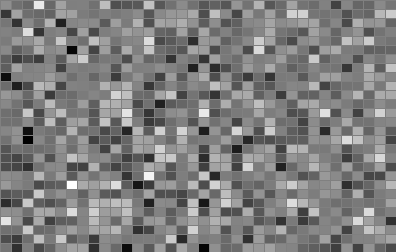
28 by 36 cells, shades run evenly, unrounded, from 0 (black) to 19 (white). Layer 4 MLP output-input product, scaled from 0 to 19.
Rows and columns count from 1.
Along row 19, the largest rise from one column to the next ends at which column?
23
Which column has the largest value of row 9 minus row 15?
19
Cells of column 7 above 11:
10
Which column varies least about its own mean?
8
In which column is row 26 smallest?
13
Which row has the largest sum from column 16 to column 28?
2
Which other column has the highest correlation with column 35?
16
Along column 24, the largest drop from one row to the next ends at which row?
7
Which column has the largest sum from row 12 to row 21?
35
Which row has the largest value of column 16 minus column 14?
18
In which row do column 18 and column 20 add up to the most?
21
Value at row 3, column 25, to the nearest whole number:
12
